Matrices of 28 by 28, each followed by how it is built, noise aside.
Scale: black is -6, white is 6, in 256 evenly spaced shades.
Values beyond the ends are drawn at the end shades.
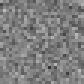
noise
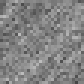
Hankel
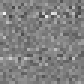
uneven rows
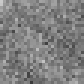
smooth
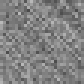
Toeplitz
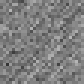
Hankel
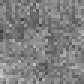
smooth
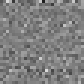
uneven rows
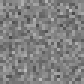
noise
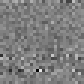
uneven rows
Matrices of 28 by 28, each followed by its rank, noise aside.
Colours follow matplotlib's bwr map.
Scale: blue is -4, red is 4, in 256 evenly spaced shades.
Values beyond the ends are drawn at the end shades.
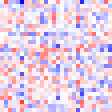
five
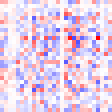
four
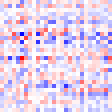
four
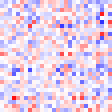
four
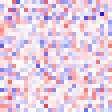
three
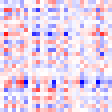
three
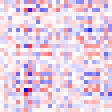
three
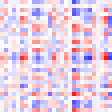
two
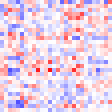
five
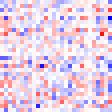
four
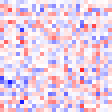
five
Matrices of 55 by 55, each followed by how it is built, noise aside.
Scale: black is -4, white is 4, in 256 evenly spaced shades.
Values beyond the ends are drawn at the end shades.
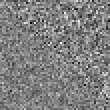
upper triangular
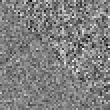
upper triangular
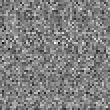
repeating columns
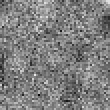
smooth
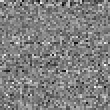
uneven rows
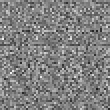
repeating columns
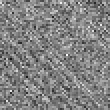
Toeplitz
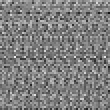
repeating columns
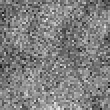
smooth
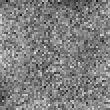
smooth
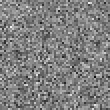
noise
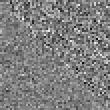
upper triangular
